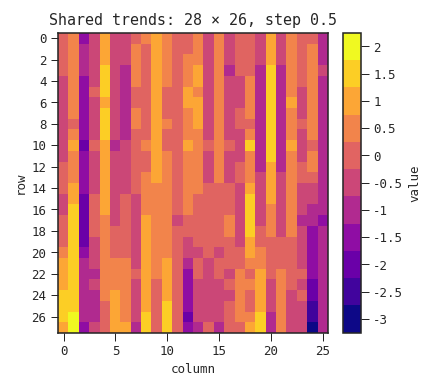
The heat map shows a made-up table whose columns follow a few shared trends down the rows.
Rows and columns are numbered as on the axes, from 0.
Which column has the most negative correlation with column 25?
16
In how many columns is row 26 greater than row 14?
10
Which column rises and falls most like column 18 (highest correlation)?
14
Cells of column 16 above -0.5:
13
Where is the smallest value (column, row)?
24, 27
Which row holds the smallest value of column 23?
17
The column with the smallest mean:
2
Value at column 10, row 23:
1
